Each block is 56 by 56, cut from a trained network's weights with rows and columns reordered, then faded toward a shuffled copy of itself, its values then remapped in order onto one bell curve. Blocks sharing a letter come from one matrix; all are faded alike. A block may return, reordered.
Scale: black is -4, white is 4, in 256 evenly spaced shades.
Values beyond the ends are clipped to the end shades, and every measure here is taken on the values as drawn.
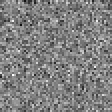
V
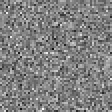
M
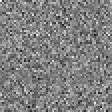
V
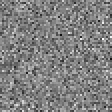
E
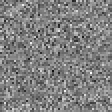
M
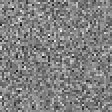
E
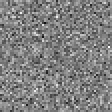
E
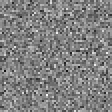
V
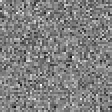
V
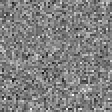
V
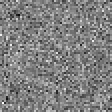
E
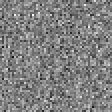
V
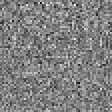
V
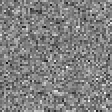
V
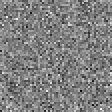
E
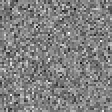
E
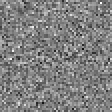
V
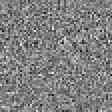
M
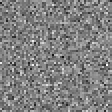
V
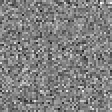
V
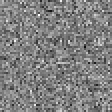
V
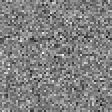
M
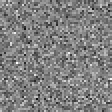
M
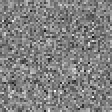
E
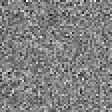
V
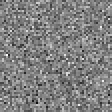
E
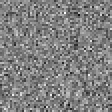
V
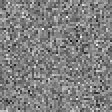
E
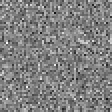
V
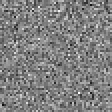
M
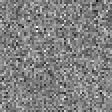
E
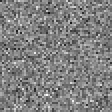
E
